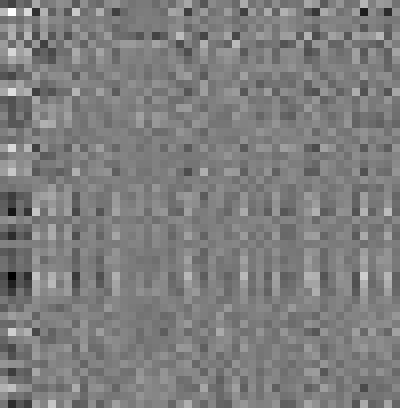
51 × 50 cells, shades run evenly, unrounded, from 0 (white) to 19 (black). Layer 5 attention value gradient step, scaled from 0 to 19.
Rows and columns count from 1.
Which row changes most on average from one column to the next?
2
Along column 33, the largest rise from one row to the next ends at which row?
6
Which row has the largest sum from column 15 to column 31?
5
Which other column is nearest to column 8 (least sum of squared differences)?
27
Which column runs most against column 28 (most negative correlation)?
21
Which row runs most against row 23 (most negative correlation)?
31
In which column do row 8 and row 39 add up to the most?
7
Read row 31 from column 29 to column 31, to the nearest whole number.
9 9 10
